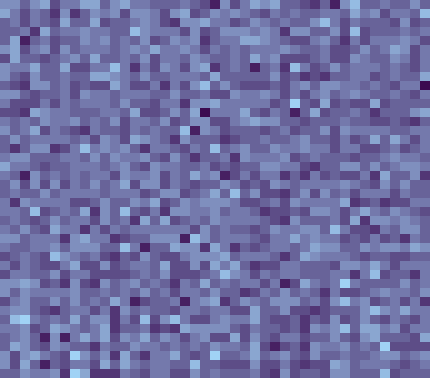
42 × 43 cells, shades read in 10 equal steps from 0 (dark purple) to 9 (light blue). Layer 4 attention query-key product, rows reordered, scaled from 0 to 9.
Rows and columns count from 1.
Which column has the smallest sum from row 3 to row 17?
3
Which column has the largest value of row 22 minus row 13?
21
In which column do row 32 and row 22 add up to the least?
29
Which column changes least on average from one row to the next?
16
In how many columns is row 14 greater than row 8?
15
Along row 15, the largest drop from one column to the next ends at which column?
20
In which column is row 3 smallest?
18
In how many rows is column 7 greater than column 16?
18
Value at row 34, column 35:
8
